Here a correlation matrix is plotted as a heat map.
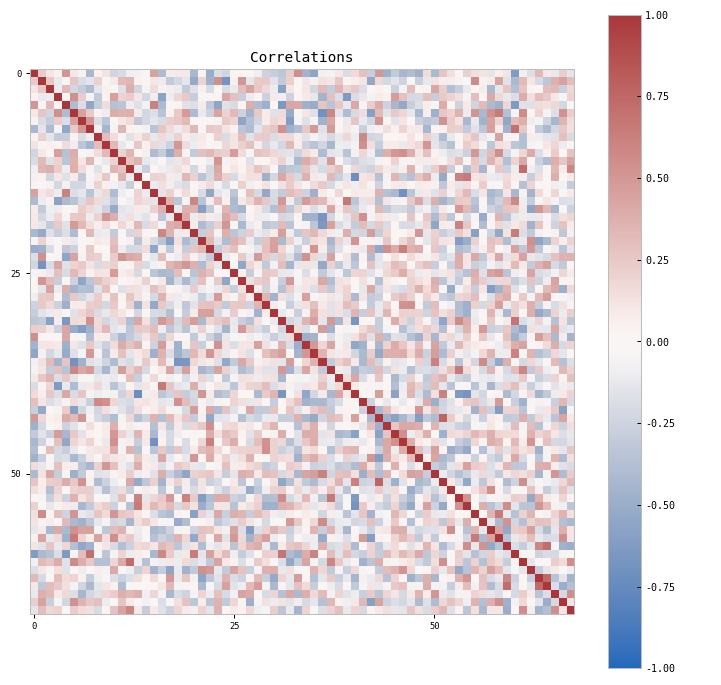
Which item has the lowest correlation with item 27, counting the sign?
57
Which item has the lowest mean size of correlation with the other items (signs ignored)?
14
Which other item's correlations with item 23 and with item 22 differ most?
1
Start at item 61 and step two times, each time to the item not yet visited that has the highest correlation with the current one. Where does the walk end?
67
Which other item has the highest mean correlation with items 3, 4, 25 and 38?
51
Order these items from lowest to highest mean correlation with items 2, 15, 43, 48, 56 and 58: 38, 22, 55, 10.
22, 10, 55, 38
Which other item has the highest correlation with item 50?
36
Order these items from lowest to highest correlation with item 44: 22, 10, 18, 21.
18, 21, 10, 22
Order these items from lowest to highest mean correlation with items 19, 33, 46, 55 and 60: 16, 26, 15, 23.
15, 26, 16, 23
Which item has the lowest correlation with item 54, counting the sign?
40
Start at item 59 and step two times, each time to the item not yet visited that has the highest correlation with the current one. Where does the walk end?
63
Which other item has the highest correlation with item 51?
43
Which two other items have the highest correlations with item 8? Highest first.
41, 58
